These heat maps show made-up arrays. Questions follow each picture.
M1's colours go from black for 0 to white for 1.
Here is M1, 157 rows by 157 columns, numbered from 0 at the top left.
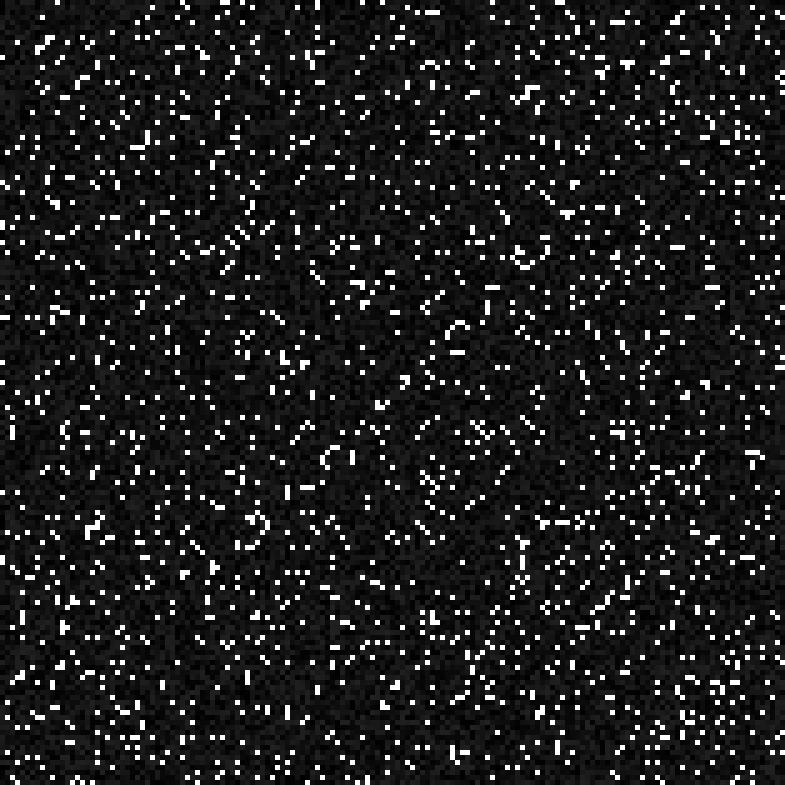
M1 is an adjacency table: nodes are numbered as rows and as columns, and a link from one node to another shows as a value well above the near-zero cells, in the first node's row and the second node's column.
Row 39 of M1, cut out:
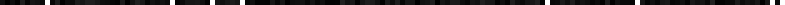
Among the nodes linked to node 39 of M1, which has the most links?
node 127
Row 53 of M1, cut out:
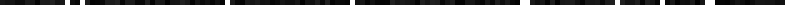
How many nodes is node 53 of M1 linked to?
10
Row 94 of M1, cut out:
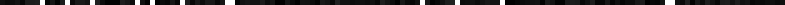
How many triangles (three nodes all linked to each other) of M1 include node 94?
8
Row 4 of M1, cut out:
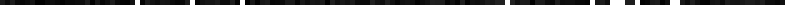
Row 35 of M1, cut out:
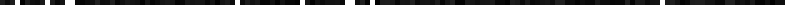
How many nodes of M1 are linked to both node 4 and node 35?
0
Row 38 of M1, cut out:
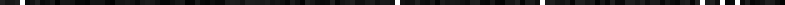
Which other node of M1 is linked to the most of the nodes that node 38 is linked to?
node 27
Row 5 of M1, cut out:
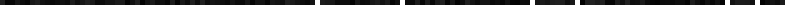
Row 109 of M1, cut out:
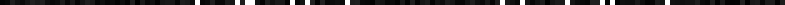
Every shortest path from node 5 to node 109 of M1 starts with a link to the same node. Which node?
node 115
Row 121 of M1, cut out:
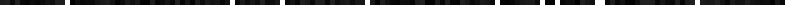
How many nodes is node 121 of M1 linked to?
10
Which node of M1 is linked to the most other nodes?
node 86
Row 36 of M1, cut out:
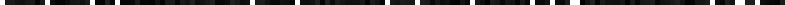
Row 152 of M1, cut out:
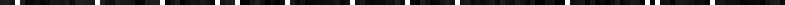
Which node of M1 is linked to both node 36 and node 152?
node 142
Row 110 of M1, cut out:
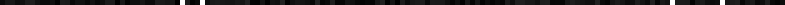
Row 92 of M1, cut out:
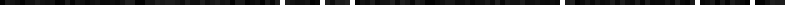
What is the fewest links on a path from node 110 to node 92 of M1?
4
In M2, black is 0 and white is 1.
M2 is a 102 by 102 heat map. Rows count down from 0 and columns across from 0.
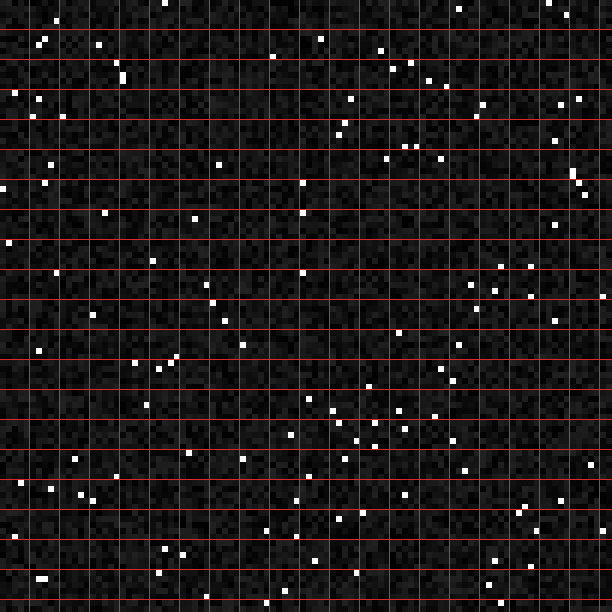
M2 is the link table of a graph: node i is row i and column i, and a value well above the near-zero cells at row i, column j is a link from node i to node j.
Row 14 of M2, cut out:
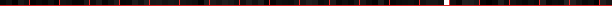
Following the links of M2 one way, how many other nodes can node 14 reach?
2
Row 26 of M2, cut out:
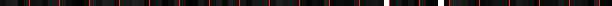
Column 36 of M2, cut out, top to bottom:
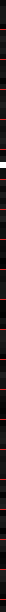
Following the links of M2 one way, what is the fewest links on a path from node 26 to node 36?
6
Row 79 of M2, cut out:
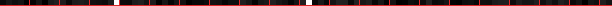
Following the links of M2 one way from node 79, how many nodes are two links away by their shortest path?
2
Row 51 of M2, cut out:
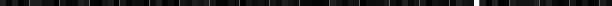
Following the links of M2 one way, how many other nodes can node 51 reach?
7
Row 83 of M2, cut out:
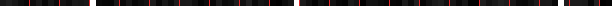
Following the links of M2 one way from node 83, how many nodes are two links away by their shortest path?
5
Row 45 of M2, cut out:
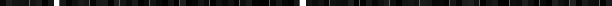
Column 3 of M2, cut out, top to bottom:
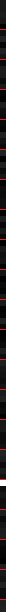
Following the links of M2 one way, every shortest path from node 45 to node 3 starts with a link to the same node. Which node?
node 50
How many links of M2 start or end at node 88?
6
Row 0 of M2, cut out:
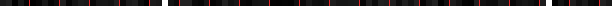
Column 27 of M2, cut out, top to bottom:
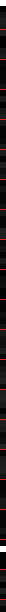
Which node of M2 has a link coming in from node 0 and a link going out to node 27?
node 91
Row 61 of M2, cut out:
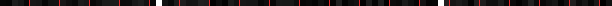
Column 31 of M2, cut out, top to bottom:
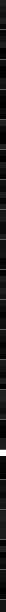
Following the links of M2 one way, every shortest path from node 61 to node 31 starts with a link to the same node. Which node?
node 73
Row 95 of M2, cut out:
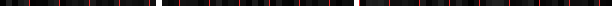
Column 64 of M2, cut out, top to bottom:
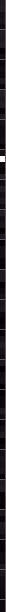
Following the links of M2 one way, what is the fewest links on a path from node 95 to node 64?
2
